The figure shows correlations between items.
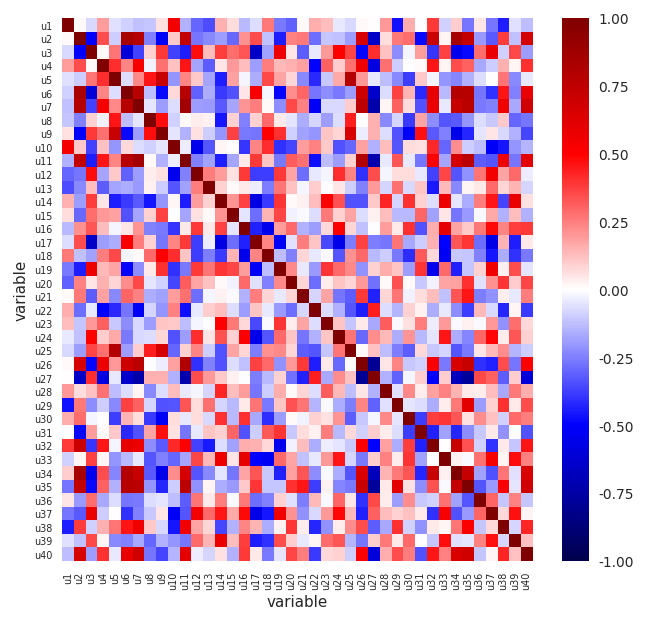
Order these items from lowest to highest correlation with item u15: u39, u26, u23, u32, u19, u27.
u32, u26, u27, u39, u23, u19
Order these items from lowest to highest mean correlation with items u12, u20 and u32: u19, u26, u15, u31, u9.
u31, u9, u15, u19, u26
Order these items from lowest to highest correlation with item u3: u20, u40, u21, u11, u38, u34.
u34, u11, u21, u40, u38, u20
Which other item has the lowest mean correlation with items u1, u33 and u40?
u8
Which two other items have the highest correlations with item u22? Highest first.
u27, u10
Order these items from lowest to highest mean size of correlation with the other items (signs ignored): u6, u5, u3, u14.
u5, u14, u3, u6
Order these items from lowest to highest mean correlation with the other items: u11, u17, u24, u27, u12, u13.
u27, u17, u13, u12, u24, u11
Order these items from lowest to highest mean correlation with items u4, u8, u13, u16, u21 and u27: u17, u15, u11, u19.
u17, u11, u15, u19
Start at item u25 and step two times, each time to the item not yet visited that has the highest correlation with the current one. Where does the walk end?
u9
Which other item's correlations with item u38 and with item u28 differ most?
u14
